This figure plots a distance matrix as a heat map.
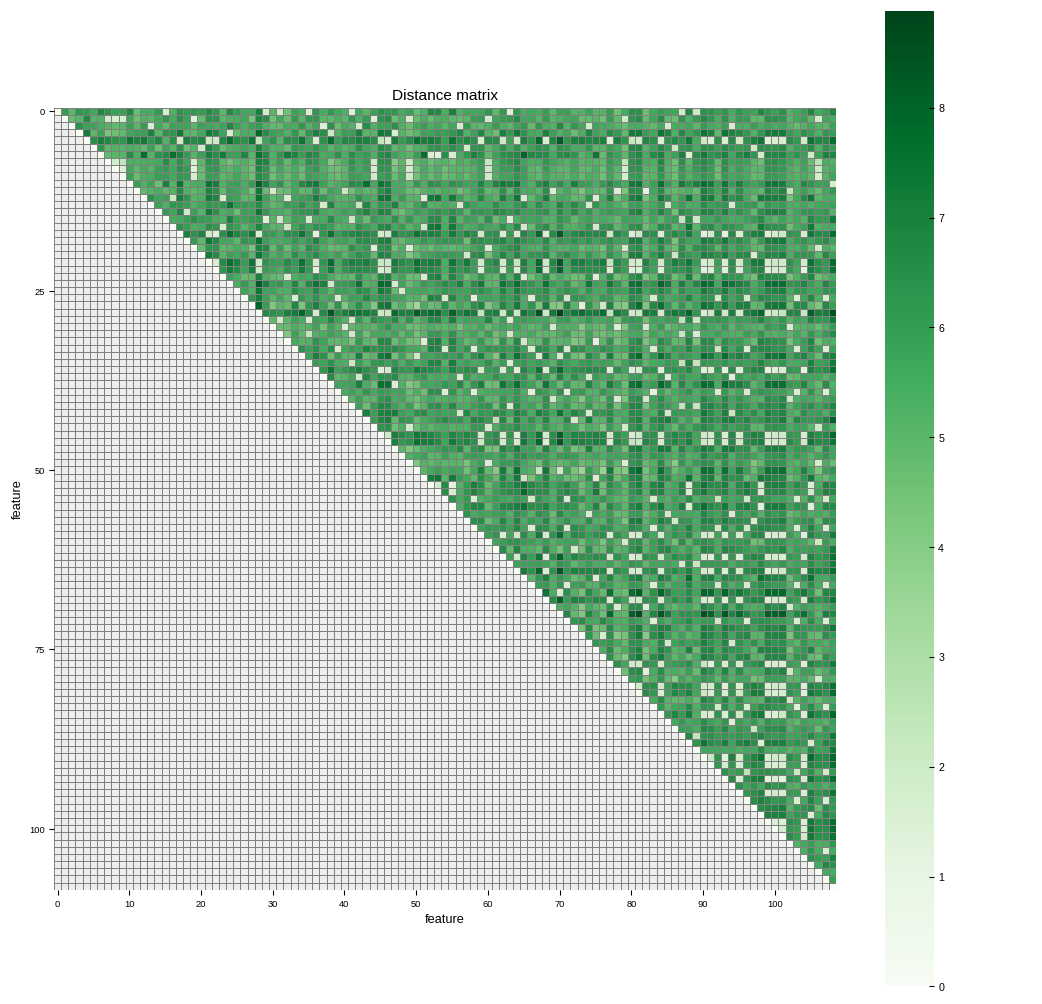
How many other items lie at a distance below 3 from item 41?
8
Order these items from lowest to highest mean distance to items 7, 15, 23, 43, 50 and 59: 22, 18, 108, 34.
34, 22, 18, 108
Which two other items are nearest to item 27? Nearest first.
73, 76
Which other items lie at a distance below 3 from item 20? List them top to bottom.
5, 57, 86, 97
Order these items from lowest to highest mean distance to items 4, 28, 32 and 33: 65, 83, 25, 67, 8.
83, 65, 8, 25, 67
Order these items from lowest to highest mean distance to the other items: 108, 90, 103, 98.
103, 90, 98, 108
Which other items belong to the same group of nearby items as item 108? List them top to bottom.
10
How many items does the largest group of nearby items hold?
24
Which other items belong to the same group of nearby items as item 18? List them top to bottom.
14
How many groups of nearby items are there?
16
